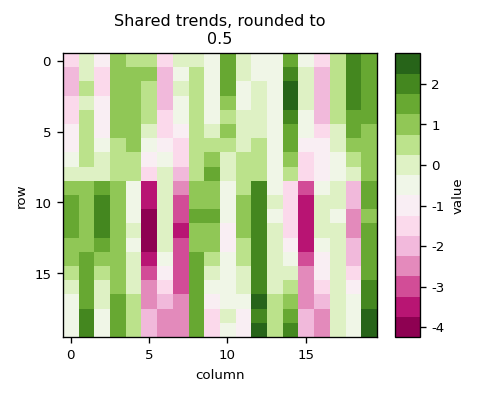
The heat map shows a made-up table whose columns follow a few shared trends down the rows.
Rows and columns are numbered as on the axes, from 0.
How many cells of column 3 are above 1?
3
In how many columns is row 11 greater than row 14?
6
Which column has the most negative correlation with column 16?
14
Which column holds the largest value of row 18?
19
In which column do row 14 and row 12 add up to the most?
12
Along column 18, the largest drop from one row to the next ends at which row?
9
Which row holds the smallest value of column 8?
0
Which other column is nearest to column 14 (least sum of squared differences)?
4
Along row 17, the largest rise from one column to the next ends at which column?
8
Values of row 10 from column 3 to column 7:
1 -0.5 -3.5 0 -3
